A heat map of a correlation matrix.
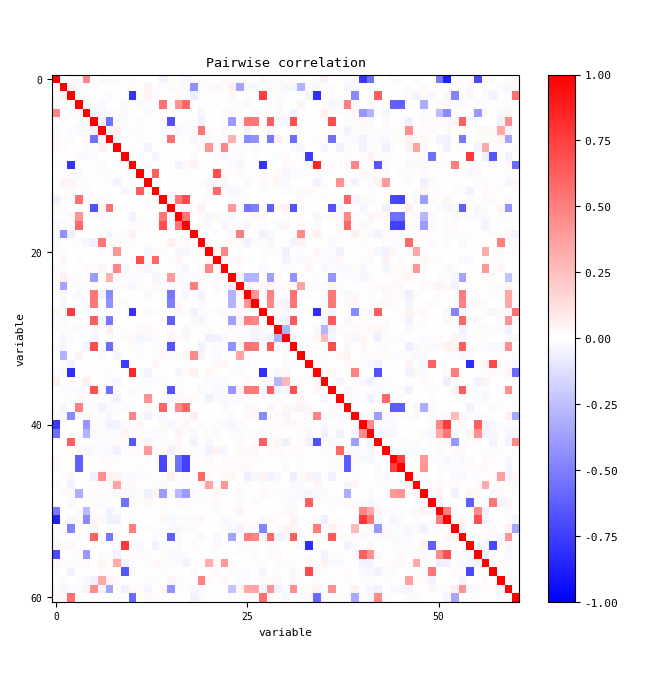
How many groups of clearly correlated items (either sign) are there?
11
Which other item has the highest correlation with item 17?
14
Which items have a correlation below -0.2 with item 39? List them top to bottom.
2, 27, 42, 60
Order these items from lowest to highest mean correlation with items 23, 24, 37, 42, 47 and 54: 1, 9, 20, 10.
10, 1, 20, 9
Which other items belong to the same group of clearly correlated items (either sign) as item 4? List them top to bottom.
0, 40, 41, 50, 51, 55
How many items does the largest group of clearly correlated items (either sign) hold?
11
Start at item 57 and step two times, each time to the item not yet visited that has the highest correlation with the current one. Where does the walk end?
49
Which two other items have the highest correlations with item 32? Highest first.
18, 24
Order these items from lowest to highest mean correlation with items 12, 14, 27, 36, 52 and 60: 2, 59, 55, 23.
23, 55, 59, 2
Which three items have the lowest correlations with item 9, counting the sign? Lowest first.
33, 57, 49
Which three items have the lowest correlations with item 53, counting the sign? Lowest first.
15, 7, 23
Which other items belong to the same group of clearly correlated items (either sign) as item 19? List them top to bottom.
6, 46, 58
